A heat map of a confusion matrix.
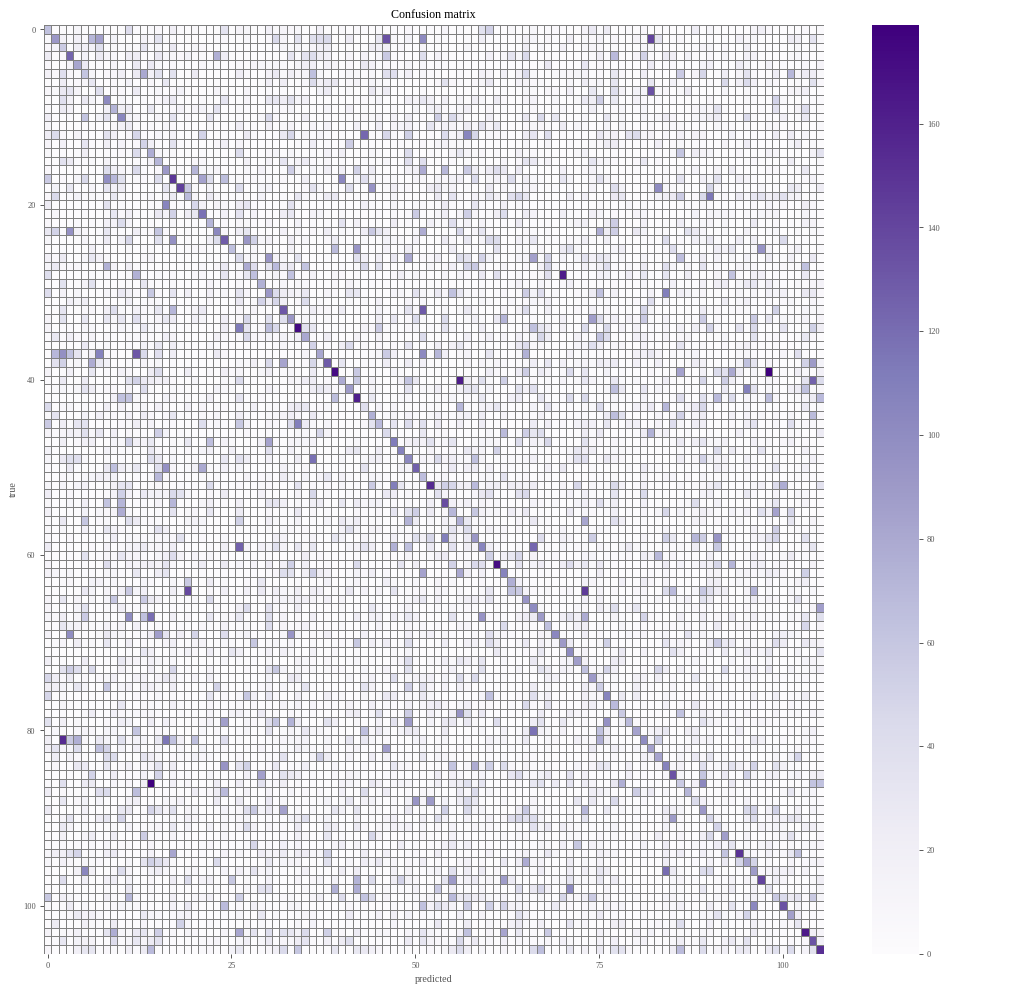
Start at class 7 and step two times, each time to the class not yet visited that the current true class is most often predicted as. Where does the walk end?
46
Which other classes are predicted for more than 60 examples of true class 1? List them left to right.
6, 7, 46, 51, 82
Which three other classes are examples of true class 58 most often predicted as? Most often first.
54, 91, 88
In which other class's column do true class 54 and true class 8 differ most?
10
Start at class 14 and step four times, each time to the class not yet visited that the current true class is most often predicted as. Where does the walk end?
51
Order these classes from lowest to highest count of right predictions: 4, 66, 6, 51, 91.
6, 91, 51, 4, 66
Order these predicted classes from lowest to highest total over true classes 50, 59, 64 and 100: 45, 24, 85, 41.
45, 41, 85, 24
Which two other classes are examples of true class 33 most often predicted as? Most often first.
74, 62
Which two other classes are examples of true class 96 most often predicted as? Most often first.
84, 5
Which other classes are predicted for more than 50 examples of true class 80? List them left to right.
12, 43, 66, 75
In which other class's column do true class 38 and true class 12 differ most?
43
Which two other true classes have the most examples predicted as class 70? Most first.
28, 99
